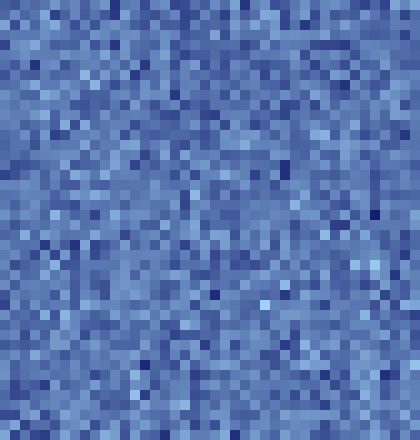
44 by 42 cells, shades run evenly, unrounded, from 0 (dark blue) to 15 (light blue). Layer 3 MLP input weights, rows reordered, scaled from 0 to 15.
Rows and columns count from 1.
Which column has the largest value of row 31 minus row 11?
27
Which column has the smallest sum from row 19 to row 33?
22
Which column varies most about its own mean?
29
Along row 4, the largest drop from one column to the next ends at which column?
23
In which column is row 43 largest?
2
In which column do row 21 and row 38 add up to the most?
14
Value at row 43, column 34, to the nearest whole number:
7
